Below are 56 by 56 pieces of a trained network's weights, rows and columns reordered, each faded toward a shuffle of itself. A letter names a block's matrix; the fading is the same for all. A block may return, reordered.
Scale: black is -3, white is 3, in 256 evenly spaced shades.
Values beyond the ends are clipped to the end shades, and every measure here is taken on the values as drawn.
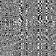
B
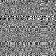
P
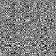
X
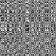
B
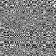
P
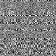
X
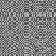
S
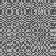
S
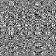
X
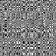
B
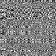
P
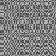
S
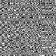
P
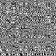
X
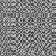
S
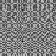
S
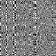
B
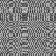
S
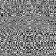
P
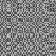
S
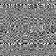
P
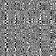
B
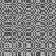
S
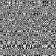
P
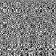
X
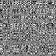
X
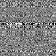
P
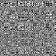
X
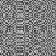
S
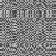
S
